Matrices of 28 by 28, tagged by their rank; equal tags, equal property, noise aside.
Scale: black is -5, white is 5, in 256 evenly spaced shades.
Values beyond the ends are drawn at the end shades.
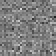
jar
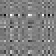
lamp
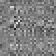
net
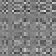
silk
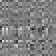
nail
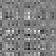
silk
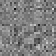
net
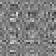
nail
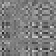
silk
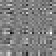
silk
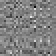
nail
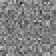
jar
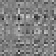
nail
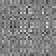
nail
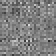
net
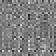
net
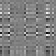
lamp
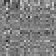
net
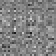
jar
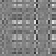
lamp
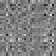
nail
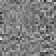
jar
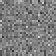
jar
